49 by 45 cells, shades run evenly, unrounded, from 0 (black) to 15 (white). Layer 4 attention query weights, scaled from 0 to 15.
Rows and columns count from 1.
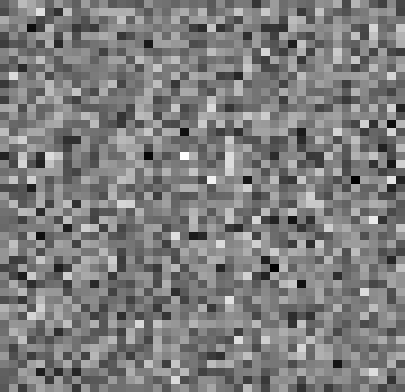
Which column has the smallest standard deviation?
39
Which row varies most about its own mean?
20
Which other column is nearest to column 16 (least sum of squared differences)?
19
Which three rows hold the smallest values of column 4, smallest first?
4, 24, 36
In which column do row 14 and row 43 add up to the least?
26
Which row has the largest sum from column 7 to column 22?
41
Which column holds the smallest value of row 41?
33
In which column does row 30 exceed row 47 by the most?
9
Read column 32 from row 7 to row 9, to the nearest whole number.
4 7 6
